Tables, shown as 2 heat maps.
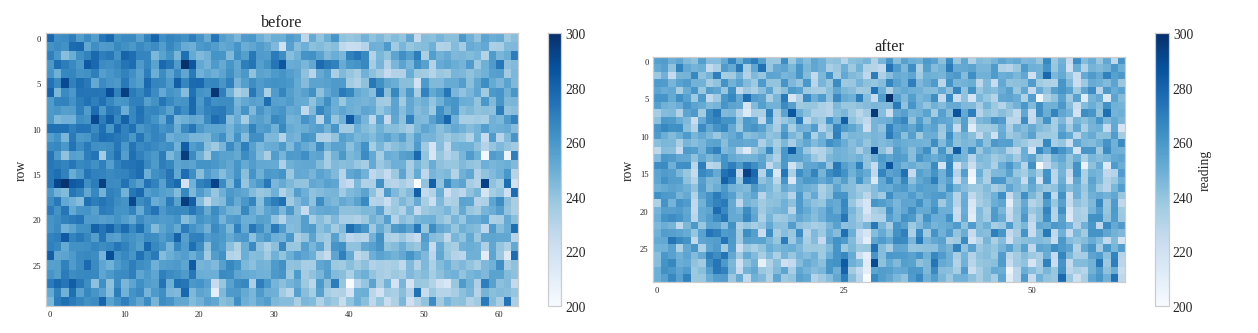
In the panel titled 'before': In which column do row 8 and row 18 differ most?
21
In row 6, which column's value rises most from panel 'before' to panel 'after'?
49
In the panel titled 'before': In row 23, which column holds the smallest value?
51
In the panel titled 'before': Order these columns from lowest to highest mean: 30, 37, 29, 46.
46, 37, 29, 30
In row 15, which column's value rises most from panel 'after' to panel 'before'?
16
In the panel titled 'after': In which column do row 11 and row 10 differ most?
45
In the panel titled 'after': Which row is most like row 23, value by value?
8
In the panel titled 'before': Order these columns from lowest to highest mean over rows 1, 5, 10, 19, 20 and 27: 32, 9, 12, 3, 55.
55, 32, 12, 9, 3
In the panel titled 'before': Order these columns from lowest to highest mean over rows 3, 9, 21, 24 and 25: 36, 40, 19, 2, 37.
36, 37, 2, 40, 19
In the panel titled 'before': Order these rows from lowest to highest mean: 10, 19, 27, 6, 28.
28, 27, 19, 10, 6
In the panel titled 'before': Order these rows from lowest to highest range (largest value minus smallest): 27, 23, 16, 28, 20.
20, 23, 28, 27, 16
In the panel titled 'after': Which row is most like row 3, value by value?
10
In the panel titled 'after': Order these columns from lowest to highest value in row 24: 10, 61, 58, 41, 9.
61, 58, 10, 41, 9
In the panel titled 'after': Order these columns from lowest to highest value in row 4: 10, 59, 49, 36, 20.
59, 20, 36, 49, 10
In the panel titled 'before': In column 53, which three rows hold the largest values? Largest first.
9, 6, 16
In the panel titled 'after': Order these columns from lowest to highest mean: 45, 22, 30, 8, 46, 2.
22, 45, 30, 46, 2, 8
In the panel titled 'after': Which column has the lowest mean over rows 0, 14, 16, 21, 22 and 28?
42
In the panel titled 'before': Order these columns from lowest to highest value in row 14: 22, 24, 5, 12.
24, 22, 5, 12
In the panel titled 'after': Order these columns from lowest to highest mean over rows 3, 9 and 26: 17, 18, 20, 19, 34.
18, 19, 20, 17, 34
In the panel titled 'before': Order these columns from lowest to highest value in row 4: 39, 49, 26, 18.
49, 39, 18, 26
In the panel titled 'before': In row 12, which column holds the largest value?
18
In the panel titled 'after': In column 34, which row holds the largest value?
3
